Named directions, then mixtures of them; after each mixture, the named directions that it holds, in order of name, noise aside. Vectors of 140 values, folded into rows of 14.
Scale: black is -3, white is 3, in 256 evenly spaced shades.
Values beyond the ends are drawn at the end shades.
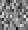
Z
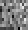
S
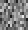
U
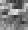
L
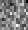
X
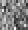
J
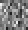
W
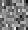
J, X, Z.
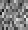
J, Z.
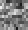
L, Z.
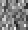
J.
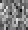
W, Z.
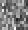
J, X.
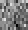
J, X.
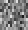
U.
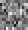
L, W.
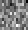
X.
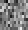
U.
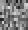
L, U, Z.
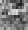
L.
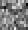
J, L.
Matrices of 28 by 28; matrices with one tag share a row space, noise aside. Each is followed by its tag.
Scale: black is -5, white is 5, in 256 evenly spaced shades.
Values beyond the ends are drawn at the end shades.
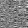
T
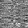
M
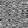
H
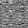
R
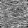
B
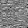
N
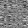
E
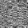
B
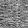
M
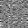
H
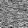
B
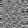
H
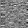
T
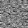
H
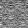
R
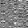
T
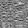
N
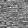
E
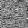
N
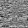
E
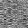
E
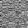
R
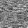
B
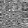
H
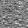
N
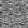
R
